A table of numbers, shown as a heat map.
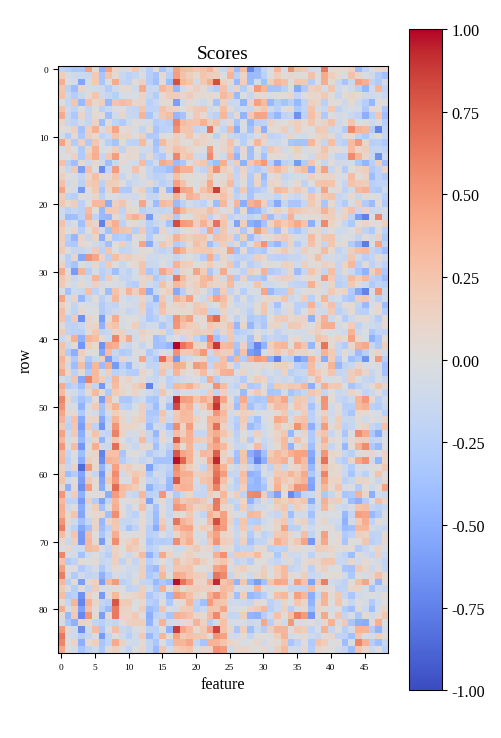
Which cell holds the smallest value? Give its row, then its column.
59, 3
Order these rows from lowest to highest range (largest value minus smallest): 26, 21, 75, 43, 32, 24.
32, 24, 21, 75, 26, 43
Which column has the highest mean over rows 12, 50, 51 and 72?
23
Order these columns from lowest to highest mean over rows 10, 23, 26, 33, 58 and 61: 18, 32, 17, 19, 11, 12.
32, 11, 12, 18, 19, 17
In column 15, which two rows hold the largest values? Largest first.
43, 63
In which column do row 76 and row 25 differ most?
37
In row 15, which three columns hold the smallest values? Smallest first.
6, 3, 37
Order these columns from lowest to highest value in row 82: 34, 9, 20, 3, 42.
9, 3, 42, 20, 34
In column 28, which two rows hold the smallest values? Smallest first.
0, 42
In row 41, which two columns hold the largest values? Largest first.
17, 23
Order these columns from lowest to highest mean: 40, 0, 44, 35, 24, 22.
35, 44, 40, 22, 24, 0
